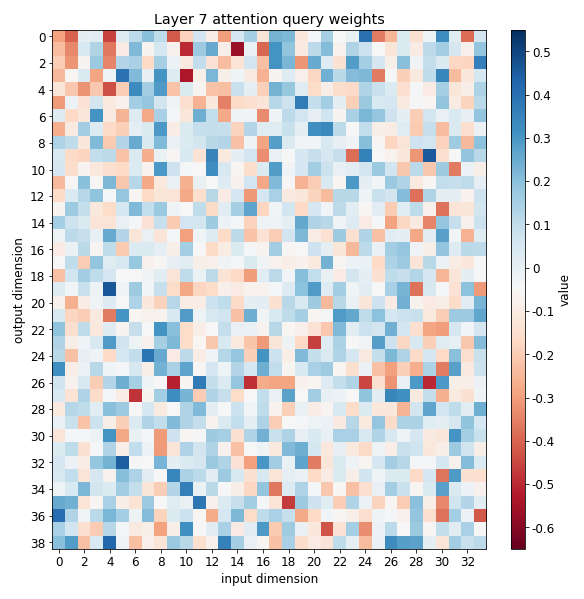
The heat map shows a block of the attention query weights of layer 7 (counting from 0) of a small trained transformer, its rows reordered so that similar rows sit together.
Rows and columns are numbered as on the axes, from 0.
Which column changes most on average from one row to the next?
30
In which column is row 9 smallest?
23
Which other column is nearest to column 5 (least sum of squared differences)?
22
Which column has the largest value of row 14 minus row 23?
20
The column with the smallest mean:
15
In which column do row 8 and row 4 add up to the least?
4
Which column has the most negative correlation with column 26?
11
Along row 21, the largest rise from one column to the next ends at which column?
5
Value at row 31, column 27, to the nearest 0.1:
0.1
